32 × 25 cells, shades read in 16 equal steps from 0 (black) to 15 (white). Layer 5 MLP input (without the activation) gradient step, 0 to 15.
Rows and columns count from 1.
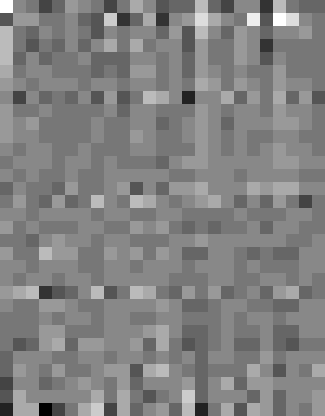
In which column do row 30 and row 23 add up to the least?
4
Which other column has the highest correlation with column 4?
5
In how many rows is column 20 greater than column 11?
10
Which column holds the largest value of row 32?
8
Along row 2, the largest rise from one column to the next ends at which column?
22
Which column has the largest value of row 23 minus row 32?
1
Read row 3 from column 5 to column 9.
7 8 7 5 8
